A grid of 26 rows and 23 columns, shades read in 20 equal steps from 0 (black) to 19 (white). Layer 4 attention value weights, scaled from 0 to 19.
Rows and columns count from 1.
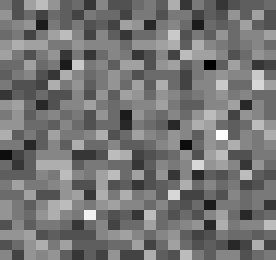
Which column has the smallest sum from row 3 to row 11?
4
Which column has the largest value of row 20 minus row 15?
3
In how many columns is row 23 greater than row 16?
13
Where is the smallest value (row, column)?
7, 18
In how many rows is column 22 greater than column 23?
13
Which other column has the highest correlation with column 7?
14
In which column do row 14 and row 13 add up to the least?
11
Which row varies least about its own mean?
5
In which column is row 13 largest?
22
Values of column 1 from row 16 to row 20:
1 8 7 9 8
